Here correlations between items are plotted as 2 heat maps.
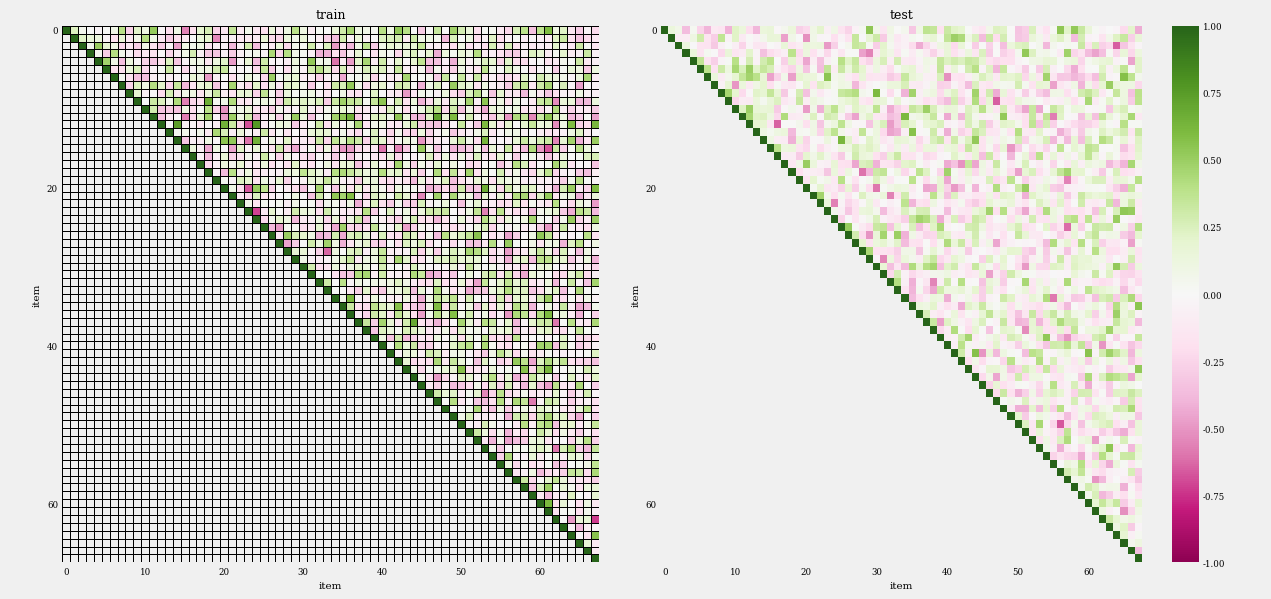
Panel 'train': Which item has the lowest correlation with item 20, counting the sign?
23
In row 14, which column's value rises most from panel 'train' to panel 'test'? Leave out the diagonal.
62
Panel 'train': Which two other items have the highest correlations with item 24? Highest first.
12, 14
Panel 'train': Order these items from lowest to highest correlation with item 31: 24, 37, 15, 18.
24, 15, 18, 37
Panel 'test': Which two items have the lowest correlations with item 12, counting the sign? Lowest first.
16, 32
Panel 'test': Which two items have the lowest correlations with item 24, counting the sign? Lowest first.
22, 39
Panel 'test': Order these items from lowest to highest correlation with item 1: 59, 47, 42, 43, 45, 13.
45, 47, 13, 43, 59, 42
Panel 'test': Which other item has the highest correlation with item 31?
26
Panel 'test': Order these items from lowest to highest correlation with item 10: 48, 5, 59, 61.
61, 59, 48, 5
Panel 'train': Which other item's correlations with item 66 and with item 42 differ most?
35
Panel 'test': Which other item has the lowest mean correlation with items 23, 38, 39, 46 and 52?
51
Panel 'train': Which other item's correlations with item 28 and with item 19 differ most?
33
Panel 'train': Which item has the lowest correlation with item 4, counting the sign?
34
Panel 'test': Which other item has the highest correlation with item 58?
0
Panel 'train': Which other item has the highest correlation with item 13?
19
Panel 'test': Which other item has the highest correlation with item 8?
30
